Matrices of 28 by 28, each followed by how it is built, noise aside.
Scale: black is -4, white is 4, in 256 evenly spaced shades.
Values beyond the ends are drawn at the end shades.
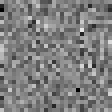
uneven columns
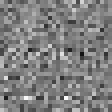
uneven rows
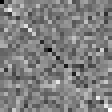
diagonal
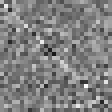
diagonal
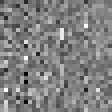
uneven columns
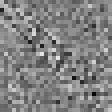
banded
